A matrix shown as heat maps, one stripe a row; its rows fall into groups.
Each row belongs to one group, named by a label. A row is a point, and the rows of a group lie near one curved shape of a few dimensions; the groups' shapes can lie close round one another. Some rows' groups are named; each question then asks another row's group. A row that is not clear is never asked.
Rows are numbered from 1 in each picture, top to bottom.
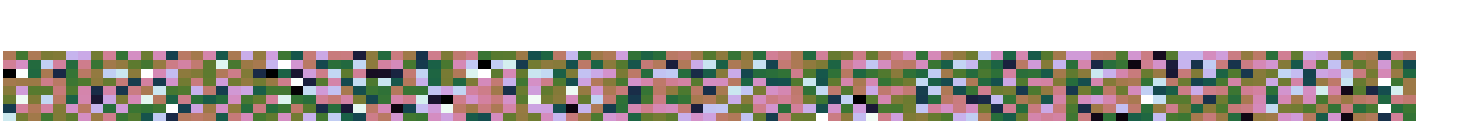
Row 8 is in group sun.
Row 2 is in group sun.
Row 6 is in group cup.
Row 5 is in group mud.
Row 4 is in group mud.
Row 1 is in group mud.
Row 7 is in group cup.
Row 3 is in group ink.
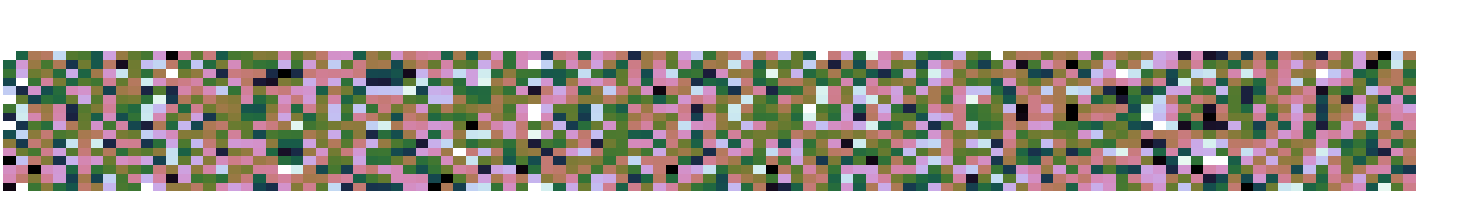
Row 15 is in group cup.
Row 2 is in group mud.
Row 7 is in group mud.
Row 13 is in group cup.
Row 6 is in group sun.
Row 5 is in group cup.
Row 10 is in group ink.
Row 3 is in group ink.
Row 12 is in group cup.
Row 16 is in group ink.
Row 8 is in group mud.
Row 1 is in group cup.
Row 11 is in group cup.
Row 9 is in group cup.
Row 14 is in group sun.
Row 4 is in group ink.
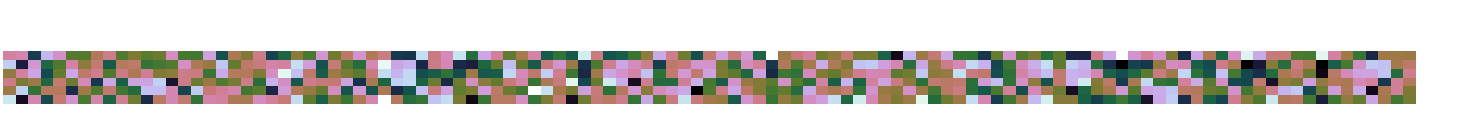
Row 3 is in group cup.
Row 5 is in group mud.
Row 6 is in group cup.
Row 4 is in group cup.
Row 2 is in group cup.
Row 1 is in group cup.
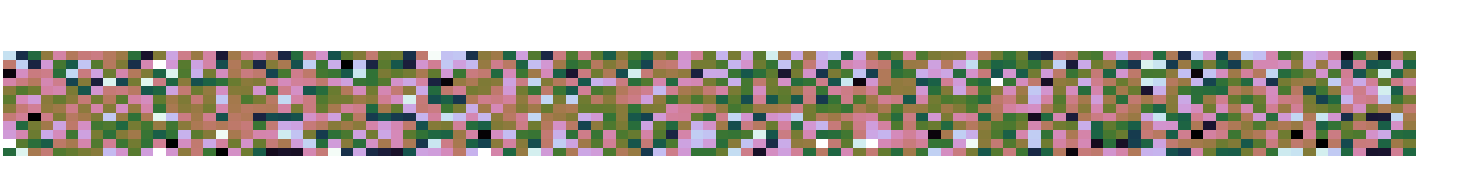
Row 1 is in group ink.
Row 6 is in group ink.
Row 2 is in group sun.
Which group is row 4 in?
cup
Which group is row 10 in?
sun
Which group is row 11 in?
sun
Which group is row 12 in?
ink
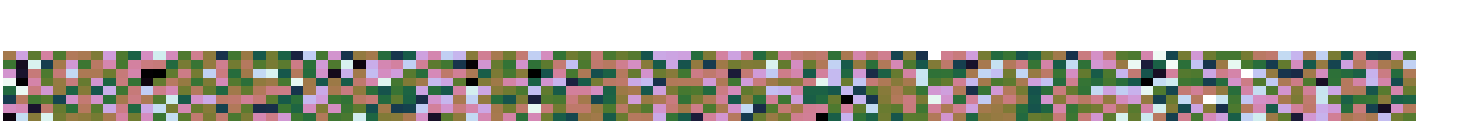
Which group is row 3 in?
ink
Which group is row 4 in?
cup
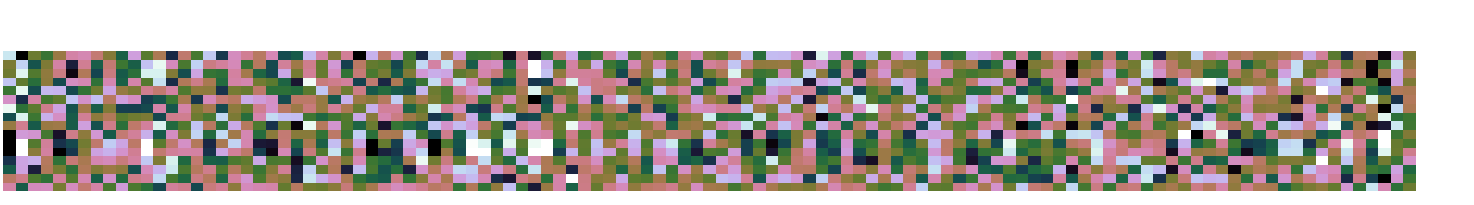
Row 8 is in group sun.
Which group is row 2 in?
mud
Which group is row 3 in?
mud
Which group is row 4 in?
mud
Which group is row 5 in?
cup
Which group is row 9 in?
mud
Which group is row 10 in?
cup
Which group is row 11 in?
ink
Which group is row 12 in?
ink
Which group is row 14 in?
sun
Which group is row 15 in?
mud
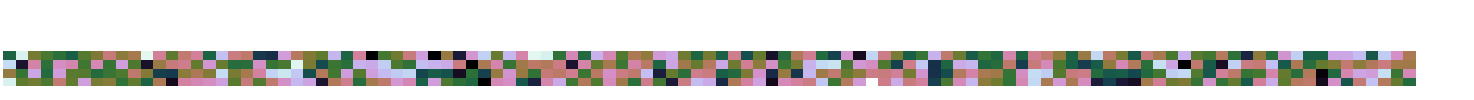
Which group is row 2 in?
cup
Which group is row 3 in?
ink
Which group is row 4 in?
sun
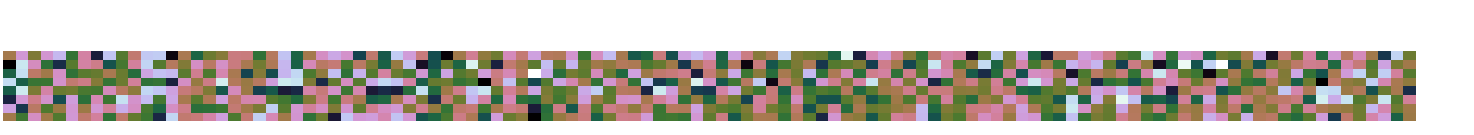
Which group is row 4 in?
sun
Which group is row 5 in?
ink
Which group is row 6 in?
ink
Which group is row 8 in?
ink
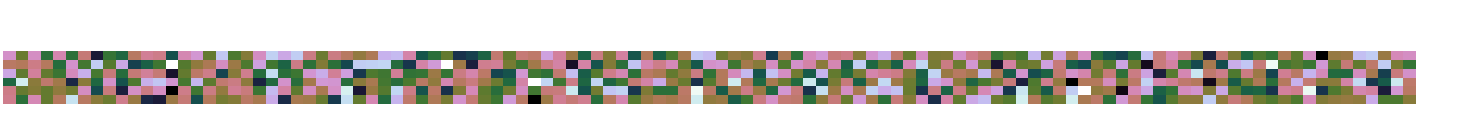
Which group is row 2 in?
cup
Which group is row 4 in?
mud
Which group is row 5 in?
cup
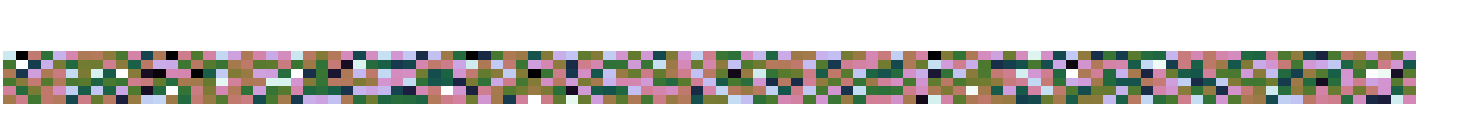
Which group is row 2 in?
sun
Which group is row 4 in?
ink
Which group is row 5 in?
cup
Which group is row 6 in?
mud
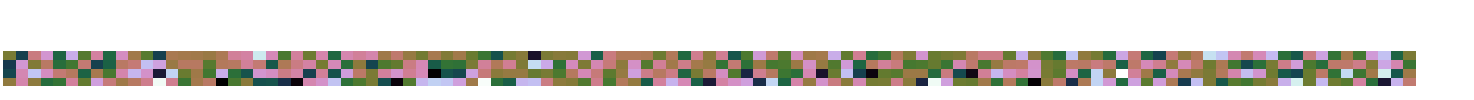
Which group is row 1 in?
ink
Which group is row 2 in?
ink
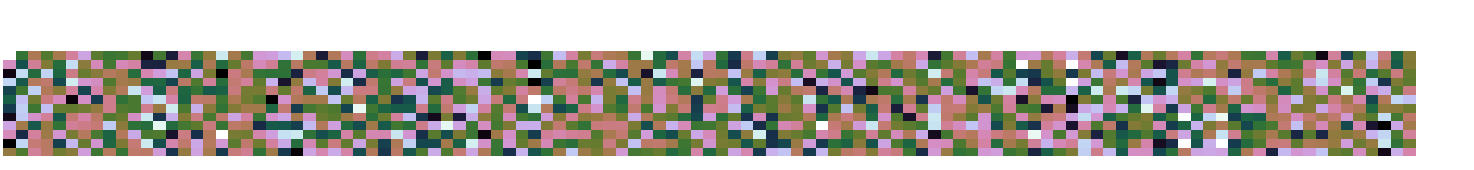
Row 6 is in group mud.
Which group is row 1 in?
sun
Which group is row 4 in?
mud
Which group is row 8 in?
cup
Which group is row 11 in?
cup
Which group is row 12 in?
mud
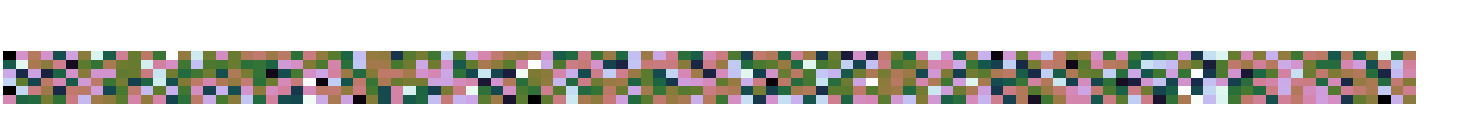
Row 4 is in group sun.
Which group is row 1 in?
cup
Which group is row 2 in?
mud
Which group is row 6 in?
mud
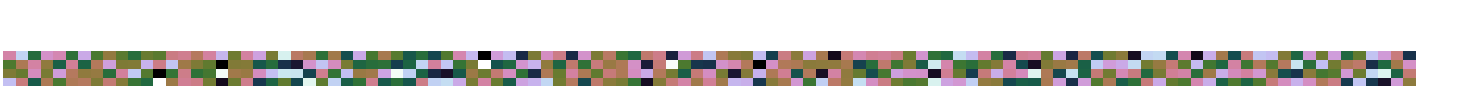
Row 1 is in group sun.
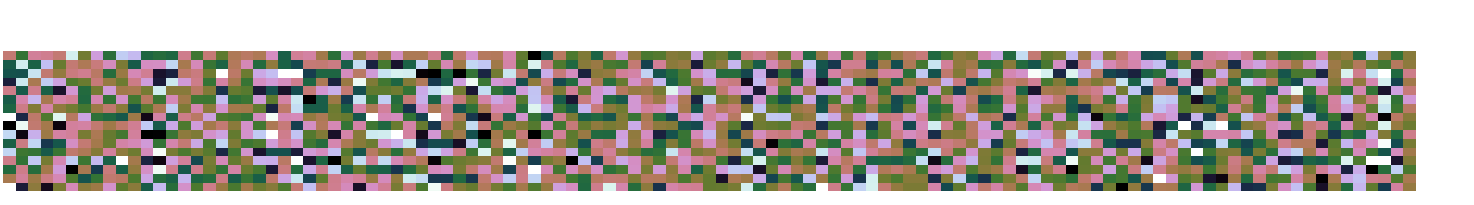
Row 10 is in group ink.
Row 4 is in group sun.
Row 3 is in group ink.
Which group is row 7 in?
mud
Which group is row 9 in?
cup
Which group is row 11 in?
cup
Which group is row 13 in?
mud
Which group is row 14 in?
mud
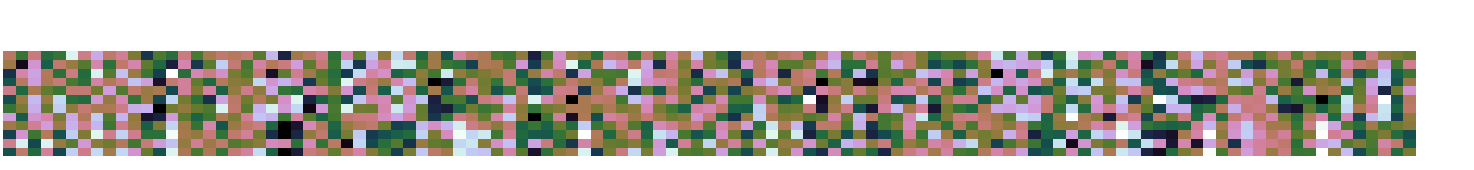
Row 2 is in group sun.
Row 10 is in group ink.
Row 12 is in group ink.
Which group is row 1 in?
mud
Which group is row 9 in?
ink
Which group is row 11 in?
sun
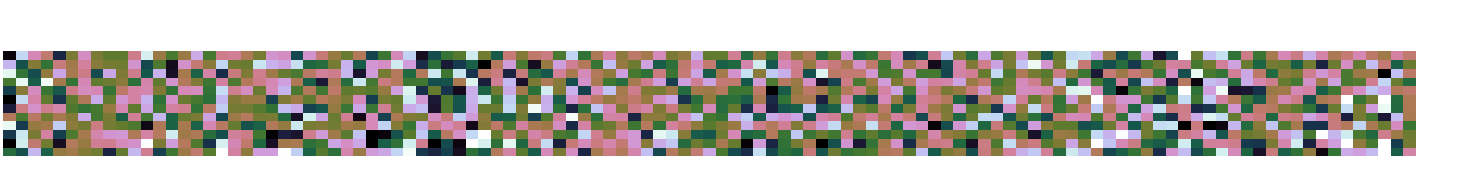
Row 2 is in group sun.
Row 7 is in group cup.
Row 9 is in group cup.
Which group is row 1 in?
cup
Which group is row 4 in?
sun
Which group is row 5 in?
cup
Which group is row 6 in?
ink
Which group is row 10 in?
ink
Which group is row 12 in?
ink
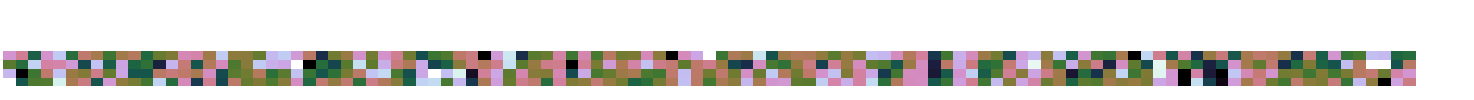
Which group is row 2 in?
mud
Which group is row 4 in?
cup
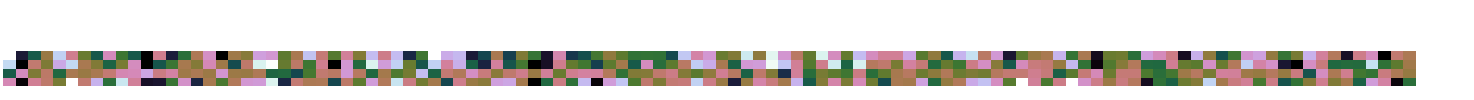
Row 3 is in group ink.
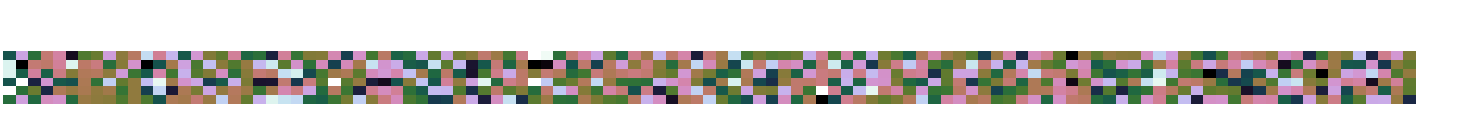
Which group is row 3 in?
cup
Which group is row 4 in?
ink
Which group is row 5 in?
sun
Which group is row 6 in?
sun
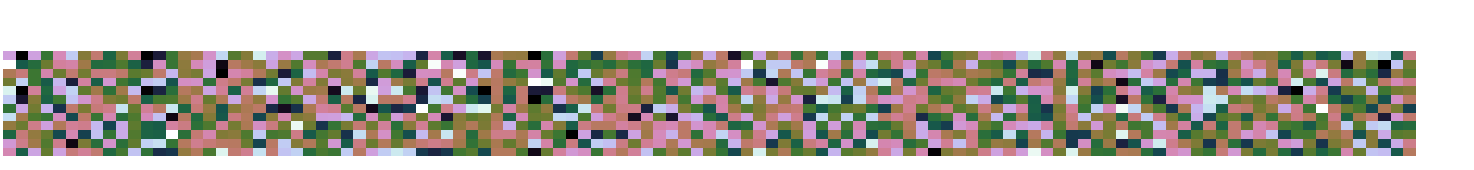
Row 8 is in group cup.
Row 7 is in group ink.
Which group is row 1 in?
ink
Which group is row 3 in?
ink
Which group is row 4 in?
ink
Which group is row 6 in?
cup
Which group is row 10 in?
cup
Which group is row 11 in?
ink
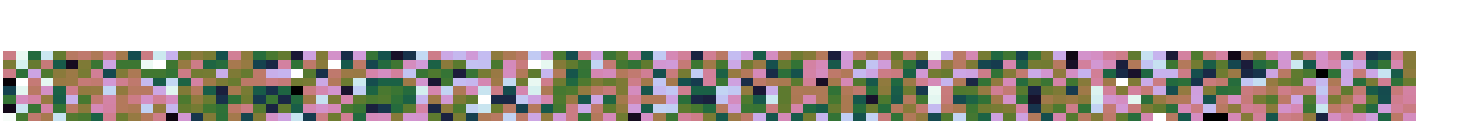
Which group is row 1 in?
sun
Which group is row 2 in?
ink
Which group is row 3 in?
cup
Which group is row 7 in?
ink
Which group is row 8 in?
cup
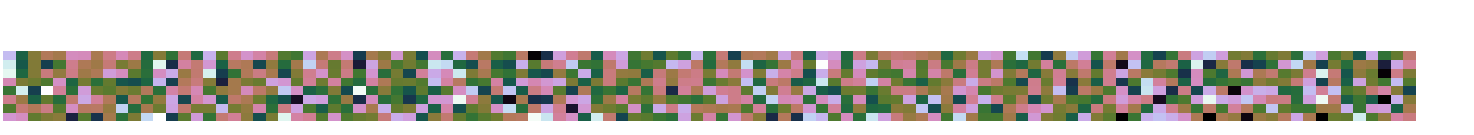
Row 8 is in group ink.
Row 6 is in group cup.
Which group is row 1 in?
mud
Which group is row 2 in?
sun
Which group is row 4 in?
ink
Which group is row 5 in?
sun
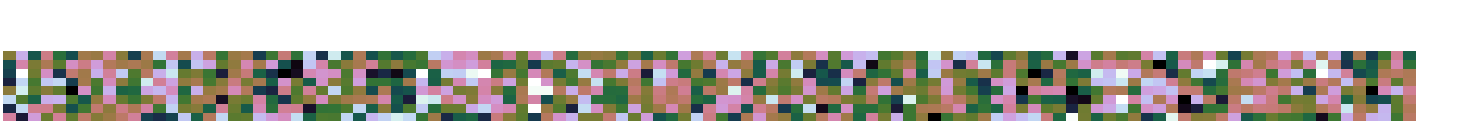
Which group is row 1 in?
sun
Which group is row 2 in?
cup
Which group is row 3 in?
ink
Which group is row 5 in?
mud
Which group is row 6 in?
cup
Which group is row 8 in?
sun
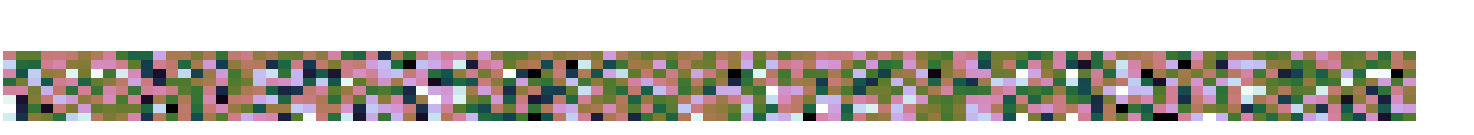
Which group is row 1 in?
ink
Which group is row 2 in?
cup
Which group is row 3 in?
mud
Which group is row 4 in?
sun
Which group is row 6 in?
ink
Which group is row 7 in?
sun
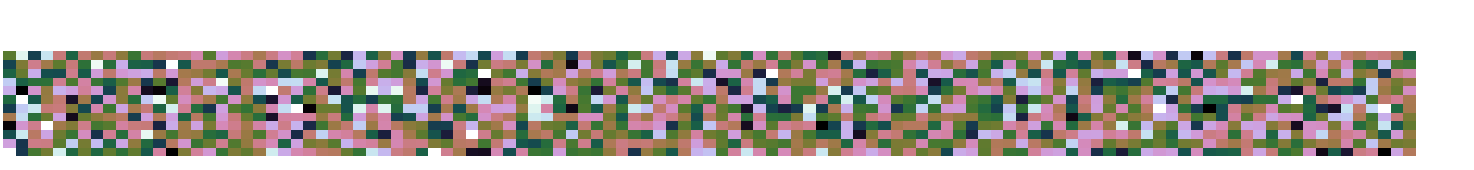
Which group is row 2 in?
cup
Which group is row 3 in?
sun
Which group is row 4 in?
sun
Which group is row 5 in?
ink
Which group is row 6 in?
ink
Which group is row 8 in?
mud
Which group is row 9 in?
sun
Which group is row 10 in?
cup
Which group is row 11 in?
mud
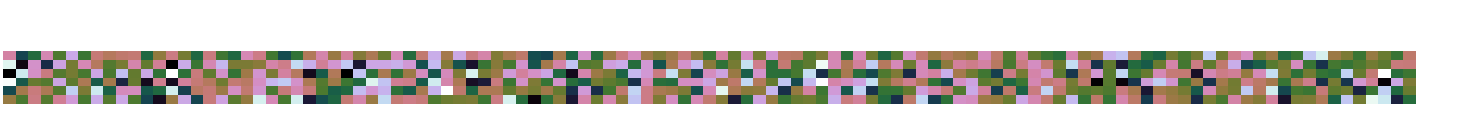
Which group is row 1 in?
ink
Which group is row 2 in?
sun
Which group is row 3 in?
cup
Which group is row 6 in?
mud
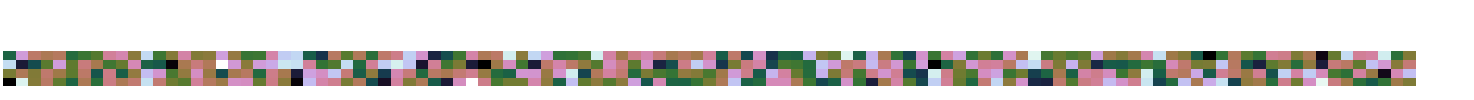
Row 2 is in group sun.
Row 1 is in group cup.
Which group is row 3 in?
mud
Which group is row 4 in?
cup
